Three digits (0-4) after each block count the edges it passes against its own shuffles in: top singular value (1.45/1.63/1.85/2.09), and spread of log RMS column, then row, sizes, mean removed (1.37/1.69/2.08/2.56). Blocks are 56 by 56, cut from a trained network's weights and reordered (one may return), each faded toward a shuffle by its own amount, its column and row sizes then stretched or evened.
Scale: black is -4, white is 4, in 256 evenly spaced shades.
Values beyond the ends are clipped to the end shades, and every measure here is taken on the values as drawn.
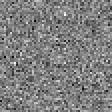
0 0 0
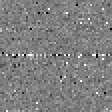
2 0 2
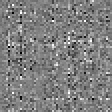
0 4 2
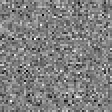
1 0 3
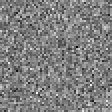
1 0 0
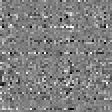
1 3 4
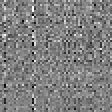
4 3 3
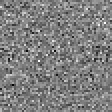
0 0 2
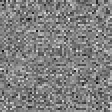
3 0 2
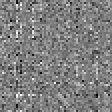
1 3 2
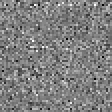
0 0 2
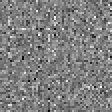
0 2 1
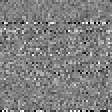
3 0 4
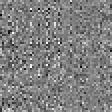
3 4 1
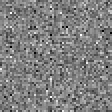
0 2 0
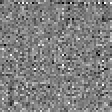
1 2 2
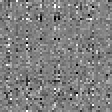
1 4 3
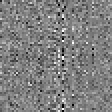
3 4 0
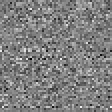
2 0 3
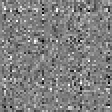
0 4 2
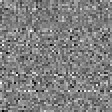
2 0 4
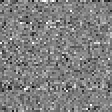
0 0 3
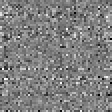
1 2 4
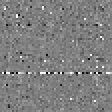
3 1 2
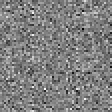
2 3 0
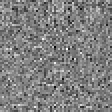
1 1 2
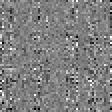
2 4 2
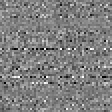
3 0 4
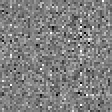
0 3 1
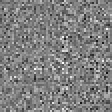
3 3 2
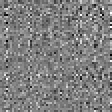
3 4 2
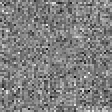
2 2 1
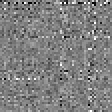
3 3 3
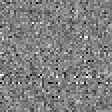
0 1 3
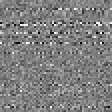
3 0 4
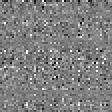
0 3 4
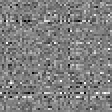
3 1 4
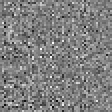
2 3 2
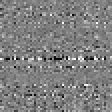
3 2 4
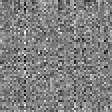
4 3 1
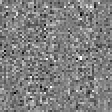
1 3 2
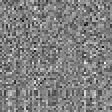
3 2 1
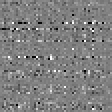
1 2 4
